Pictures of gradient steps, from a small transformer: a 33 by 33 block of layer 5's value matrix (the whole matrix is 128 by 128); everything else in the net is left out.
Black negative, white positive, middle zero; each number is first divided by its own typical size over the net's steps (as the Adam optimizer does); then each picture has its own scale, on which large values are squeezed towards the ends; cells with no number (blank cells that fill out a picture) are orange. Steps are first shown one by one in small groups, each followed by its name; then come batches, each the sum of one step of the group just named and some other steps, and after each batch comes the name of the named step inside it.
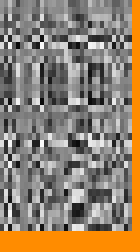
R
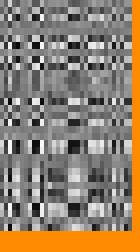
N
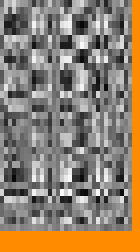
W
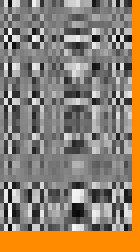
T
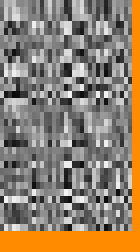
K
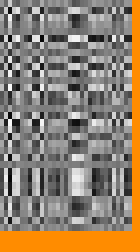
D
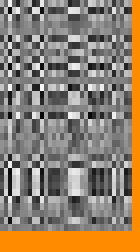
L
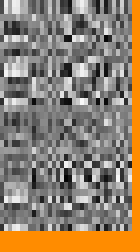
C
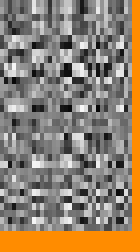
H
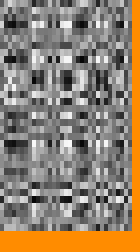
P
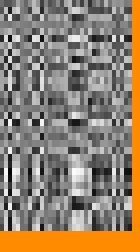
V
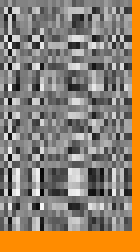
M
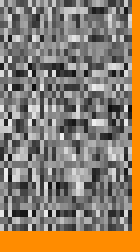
D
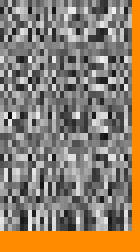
D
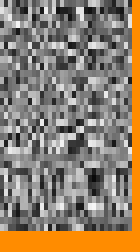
N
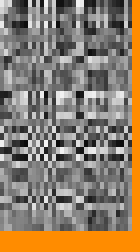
P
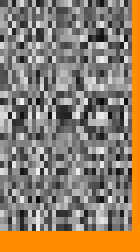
V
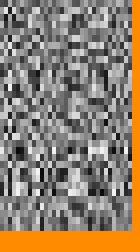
M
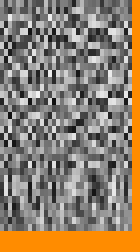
D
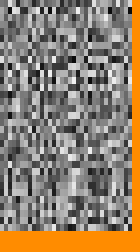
L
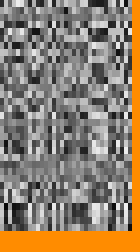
T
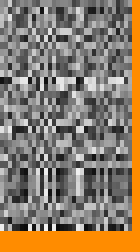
L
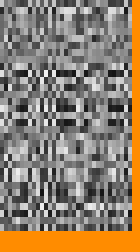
M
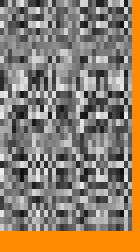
P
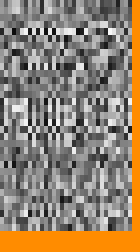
K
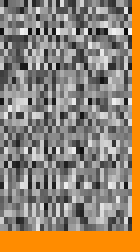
R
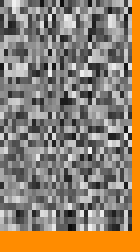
C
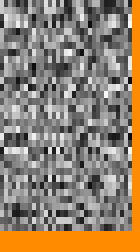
K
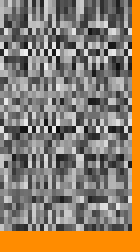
P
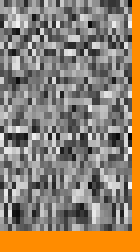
T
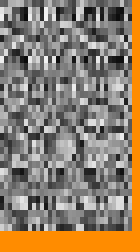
P
